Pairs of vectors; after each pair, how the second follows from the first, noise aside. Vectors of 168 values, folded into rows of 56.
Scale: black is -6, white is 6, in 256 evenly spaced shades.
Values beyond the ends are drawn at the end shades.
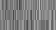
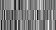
wrapped around, negated, scaled up.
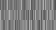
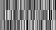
wrapped around, negated, scaled up.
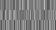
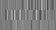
wrapped around, partly zeroed.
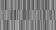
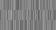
wrapped around, shrunk.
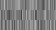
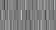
negated, partly zeroed.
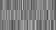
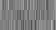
negated, partly zeroed.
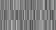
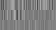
wrapped around, partly zeroed.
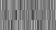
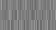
shrunk.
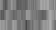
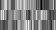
negated, scaled up.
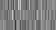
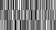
scaled up.
